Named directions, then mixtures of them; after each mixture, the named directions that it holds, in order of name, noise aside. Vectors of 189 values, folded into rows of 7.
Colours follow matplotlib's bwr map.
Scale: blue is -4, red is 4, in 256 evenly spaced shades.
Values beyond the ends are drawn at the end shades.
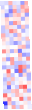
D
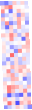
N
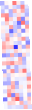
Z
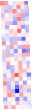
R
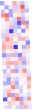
Z.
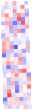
R, Z.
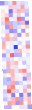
N, Z.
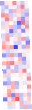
Z.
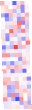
Z.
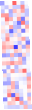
Z.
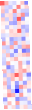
R.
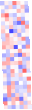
D, Z.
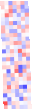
D.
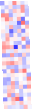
Z.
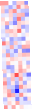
R.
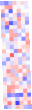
N.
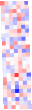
R.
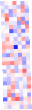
Z.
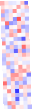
N, R.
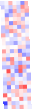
D.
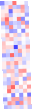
N, Z.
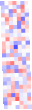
D, Z.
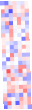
D, N.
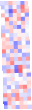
D, Z.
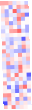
D, R.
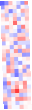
D, R.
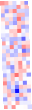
R.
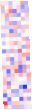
D.
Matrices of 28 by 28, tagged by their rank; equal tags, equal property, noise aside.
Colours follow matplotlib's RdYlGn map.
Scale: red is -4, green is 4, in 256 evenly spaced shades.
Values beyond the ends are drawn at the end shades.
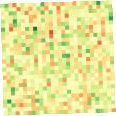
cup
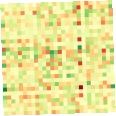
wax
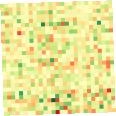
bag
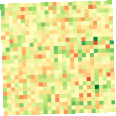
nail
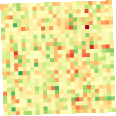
nail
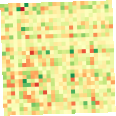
bag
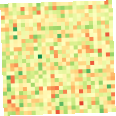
cup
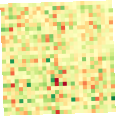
bag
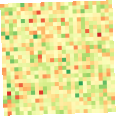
nail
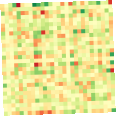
wax
